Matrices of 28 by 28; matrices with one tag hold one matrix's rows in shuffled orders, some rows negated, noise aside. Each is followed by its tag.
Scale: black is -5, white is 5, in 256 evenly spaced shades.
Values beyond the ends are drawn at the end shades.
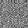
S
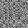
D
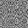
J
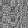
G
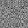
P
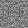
P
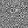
P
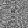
G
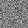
J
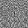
S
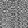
G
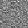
G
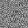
P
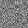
J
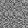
D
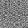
D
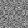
D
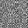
J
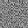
P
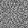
S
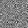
J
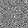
S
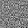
P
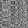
G
